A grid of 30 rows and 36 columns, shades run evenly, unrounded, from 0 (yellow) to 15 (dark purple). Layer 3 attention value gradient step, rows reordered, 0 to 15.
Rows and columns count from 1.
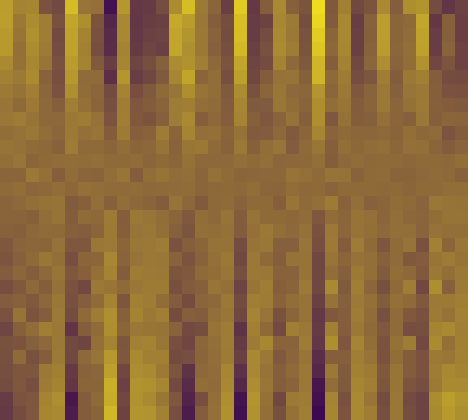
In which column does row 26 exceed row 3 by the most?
25
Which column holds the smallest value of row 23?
9
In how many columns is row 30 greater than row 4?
17
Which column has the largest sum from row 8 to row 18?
35
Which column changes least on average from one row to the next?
31
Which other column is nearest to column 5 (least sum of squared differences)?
18
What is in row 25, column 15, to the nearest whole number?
11
